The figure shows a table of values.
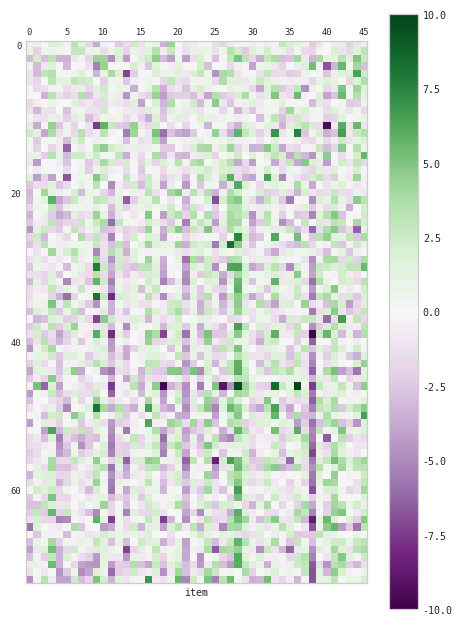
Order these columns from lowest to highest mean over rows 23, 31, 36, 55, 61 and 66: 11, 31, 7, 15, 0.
11, 0, 7, 15, 31
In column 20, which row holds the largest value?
72
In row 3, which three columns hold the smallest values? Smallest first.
40, 9, 30
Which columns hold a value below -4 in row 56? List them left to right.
13, 21, 25, 35, 38
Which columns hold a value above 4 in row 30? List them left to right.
9, 27, 28, 45
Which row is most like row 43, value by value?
67
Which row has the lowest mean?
53
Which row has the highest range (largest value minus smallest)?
46
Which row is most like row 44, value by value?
65
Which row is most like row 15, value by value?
50
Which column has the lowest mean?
38
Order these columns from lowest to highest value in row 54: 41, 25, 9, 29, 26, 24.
26, 9, 29, 25, 41, 24
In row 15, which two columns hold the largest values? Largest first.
45, 40
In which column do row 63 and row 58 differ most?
9
